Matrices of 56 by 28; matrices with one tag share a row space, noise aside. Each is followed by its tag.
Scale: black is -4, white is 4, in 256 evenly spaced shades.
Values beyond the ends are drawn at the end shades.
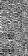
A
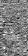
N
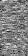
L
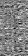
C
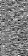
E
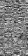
C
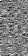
A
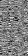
A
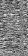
N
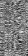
C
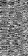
A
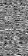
C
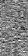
E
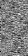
E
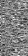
E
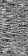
L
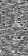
E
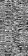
C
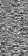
E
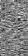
E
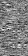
L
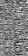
C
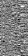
E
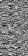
A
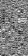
E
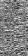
C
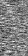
L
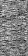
L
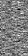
E
